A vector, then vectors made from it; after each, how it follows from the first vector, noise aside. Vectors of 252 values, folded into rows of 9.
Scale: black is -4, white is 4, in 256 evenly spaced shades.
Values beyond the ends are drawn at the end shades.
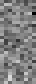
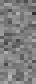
shrunk.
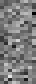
sign-scrambled.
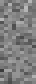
reversed, shrunk.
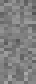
shrunk.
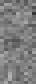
shrunk.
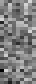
reversed.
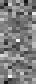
sign-scrambled.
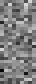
reversed.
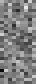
reversed.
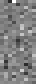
wrapped around, negated, partly zeroed.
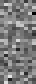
sign-scrambled.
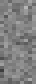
reversed, shrunk.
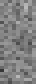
reversed, shrunk.
